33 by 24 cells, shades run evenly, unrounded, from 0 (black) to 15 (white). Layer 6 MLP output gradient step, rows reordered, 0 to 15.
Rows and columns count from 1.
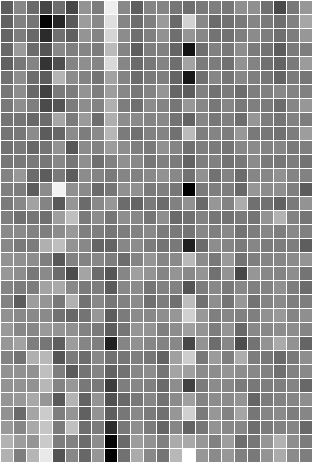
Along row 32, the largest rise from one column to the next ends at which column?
10
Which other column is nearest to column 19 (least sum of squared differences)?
17
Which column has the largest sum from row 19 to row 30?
4
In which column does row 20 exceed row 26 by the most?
7
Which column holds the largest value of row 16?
6
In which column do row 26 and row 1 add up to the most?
9
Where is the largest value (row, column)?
33, 15
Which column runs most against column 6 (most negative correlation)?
20
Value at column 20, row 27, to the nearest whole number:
8
